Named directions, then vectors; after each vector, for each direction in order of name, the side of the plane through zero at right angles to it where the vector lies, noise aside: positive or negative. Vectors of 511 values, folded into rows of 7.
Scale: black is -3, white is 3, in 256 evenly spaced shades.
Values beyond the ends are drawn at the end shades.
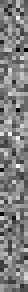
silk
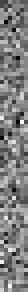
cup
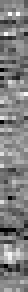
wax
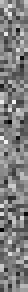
negative, negative, positive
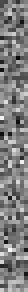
positive, negative, positive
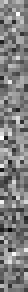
negative, positive, positive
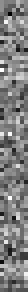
negative, positive, negative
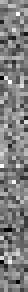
negative, positive, positive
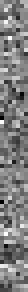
negative, negative, negative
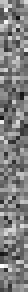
negative, negative, negative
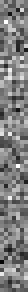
negative, positive, negative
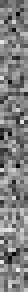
positive, negative, negative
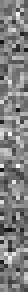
negative, positive, positive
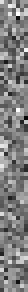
negative, negative, positive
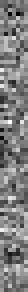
positive, positive, negative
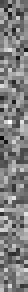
positive, positive, negative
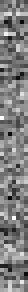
positive, negative, positive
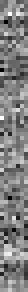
positive, negative, positive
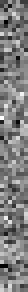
positive, positive, positive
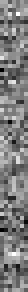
negative, negative, positive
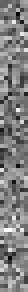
positive, negative, negative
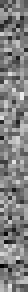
positive, positive, positive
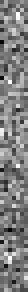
negative, positive, positive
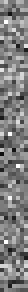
negative, positive, negative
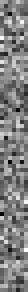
negative, positive, negative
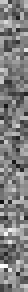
negative, negative, negative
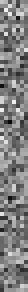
negative, negative, positive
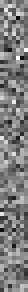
negative, negative, positive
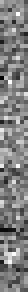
negative, positive, positive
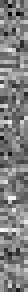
positive, positive, negative
